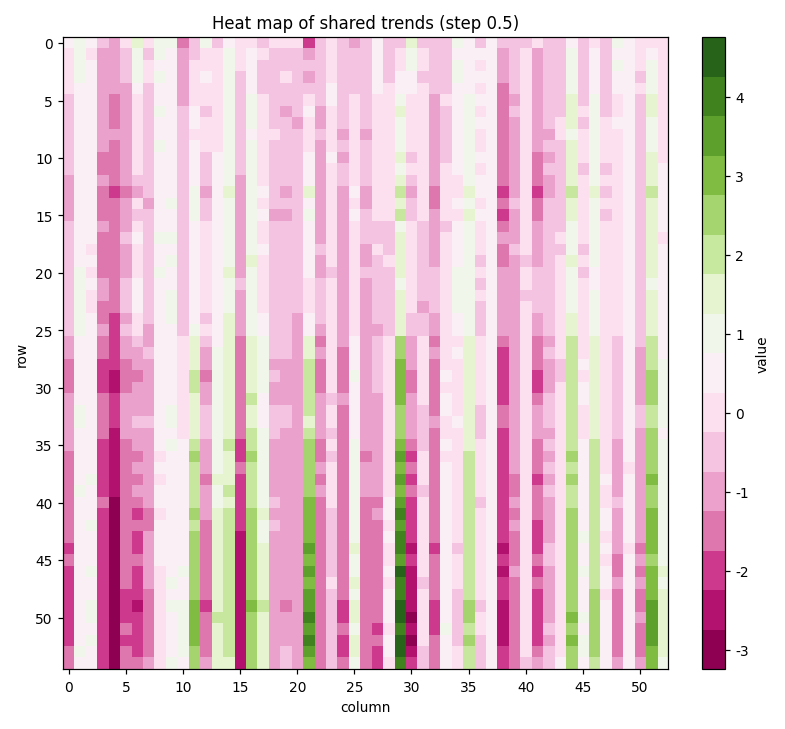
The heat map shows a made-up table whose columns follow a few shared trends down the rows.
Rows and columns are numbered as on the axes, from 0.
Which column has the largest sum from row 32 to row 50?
29
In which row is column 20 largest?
0
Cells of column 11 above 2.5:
4
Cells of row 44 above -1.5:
36
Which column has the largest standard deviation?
21
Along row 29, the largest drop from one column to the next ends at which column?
30
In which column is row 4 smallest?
38
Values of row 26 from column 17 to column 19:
1 -0.5 -0.5
